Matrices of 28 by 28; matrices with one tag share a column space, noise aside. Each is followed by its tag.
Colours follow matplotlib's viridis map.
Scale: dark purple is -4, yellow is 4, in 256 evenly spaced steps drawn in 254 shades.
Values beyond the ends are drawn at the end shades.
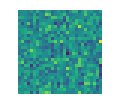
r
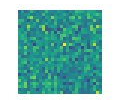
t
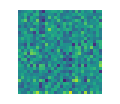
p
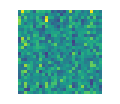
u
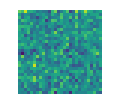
p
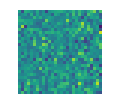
r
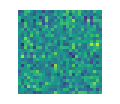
u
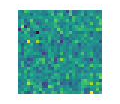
r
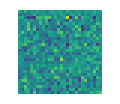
t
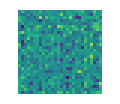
t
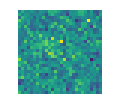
r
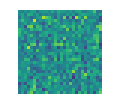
t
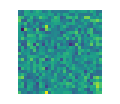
t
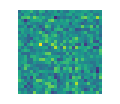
t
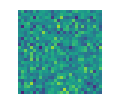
t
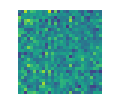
u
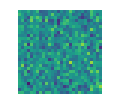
u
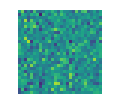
r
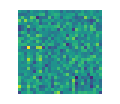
t
